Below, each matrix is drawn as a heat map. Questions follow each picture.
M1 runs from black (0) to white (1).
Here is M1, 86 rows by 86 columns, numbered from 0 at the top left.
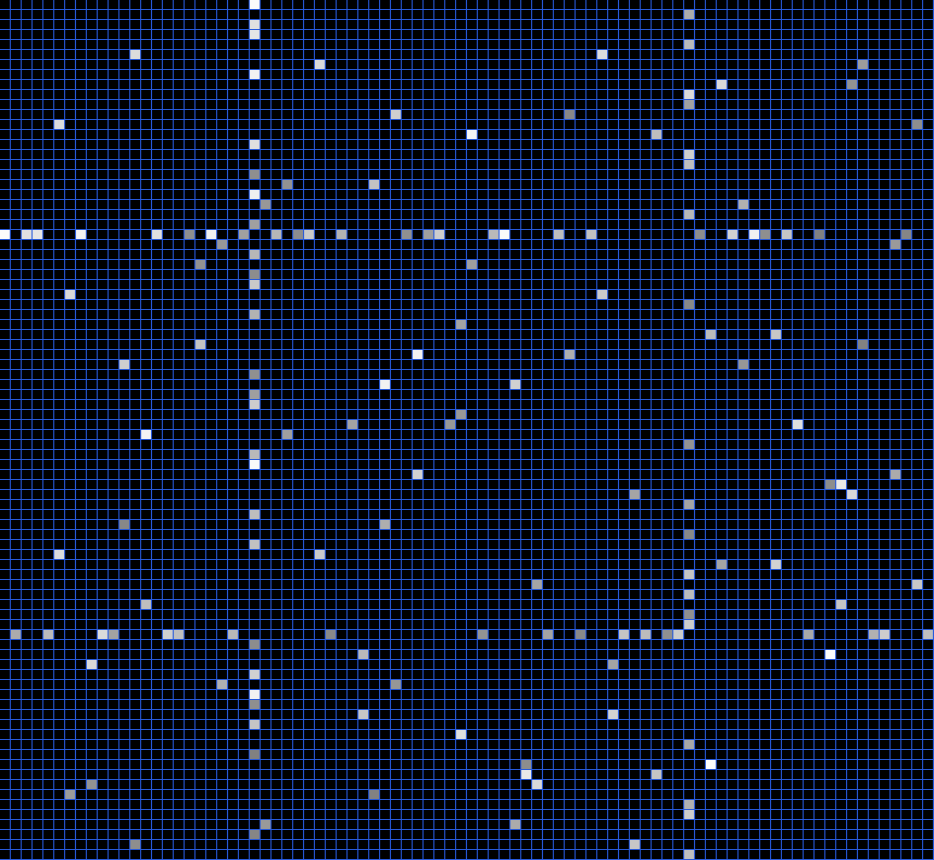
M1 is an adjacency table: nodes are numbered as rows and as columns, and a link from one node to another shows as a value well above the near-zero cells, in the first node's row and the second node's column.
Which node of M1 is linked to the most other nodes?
node 23
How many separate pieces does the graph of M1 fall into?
5
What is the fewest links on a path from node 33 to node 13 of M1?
6
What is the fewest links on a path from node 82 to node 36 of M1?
4
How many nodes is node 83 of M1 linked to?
1
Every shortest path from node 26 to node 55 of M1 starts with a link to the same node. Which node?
node 18
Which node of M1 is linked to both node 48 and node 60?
node 77
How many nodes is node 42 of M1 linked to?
3
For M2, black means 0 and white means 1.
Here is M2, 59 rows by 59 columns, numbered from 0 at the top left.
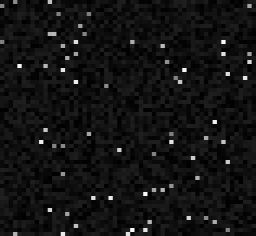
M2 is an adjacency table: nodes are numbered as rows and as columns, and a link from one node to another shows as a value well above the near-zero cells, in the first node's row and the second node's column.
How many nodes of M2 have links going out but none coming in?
12
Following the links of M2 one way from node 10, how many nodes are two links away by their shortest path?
5
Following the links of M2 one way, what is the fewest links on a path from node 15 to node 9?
3
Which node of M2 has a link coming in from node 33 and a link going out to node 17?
node 20
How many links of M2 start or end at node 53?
1
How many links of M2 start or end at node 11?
5
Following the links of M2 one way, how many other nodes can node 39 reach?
2
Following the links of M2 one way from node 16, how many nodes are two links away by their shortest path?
4
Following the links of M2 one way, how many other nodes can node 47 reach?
8
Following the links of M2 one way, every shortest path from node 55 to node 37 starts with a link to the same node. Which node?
node 34
